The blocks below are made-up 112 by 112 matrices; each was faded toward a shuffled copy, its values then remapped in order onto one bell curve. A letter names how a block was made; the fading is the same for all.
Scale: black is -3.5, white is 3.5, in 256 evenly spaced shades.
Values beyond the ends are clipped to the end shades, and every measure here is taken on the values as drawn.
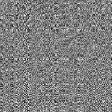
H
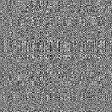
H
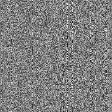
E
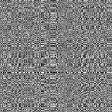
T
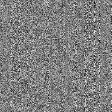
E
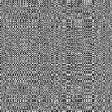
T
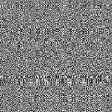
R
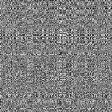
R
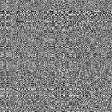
R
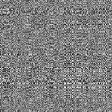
H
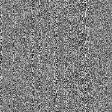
E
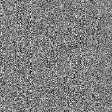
E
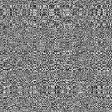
R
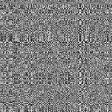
R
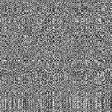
H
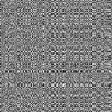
T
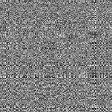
R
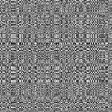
T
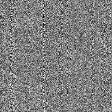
E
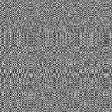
T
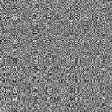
H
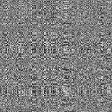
R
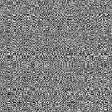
R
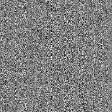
E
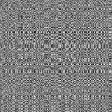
T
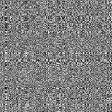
H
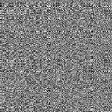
H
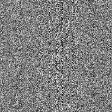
E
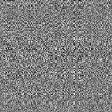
H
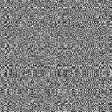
R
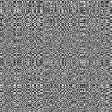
T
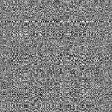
R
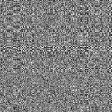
R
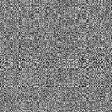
H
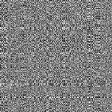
H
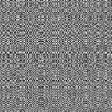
T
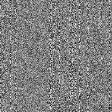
E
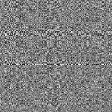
R
